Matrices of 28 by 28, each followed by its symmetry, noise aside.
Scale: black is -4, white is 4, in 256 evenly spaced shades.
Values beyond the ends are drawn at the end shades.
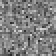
antisymmetric.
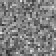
antisymmetric.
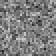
antisymmetric.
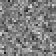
antisymmetric.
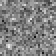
no symmetry.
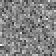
same after a half turn.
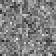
symmetric across the other diagonal.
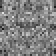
mirrored left to right.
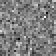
no symmetry.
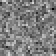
antisymmetric.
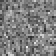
no symmetry.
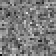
no symmetry.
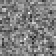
no symmetry.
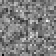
mirrored top to bottom.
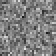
mirrored top to bottom.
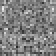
mirrored left to right.
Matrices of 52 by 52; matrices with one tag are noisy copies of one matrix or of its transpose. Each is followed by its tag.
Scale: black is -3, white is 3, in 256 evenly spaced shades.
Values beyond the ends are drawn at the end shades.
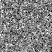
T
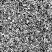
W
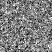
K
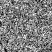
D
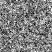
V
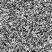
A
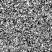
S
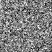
T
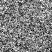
S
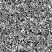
V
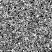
T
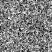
W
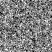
V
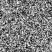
K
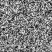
K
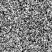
W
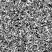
D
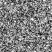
V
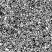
V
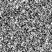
A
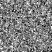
S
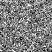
T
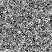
V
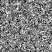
K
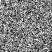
T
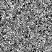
K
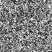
V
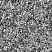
K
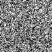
W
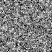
S
